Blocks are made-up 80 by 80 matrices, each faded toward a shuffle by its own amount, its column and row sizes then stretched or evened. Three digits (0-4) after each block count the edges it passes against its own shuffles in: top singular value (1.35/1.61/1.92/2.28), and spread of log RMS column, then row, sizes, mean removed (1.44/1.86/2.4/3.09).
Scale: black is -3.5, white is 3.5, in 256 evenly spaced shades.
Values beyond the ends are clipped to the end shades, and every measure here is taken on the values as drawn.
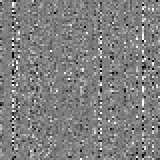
3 4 0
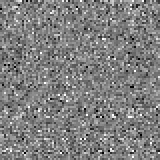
2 0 2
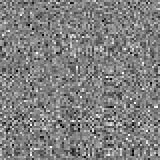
4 0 2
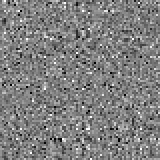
3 2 2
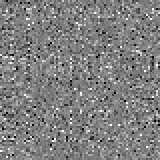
3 1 1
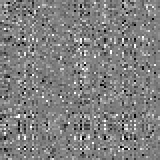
4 3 2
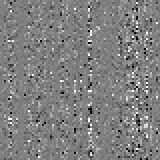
1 4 0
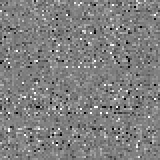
0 1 3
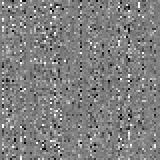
1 4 1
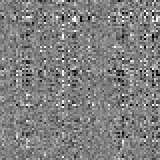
4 4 3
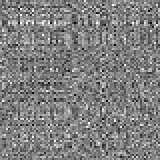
4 2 2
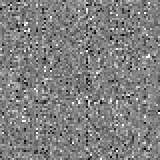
2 3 0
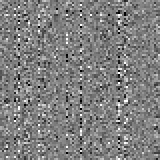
3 4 0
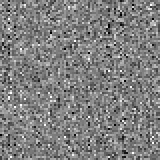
0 3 0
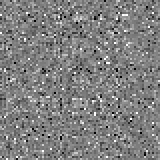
3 1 1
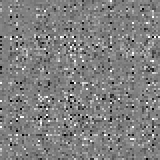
1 3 3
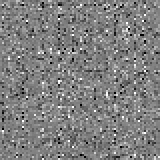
2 3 2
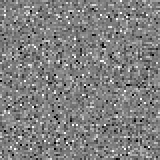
1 0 0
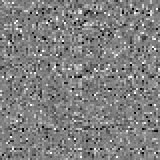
3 0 2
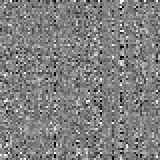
3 4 2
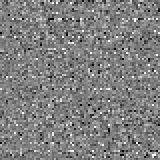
1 1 3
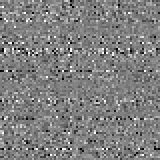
3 1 4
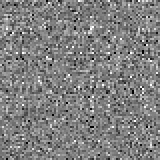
3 1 1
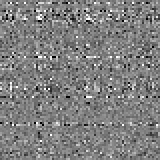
3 2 4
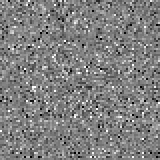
1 0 2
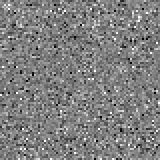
0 0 2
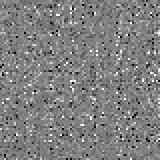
2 2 2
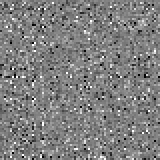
1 3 2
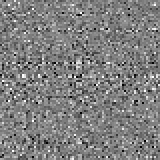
3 1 3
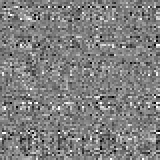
4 2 4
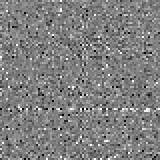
3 1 2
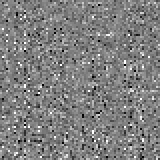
2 3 1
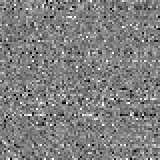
2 0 3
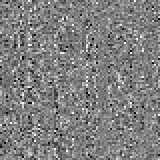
3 3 0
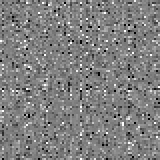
3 3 1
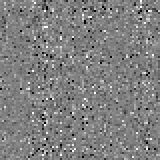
0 3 1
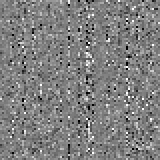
1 4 0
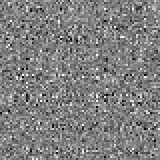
3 2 3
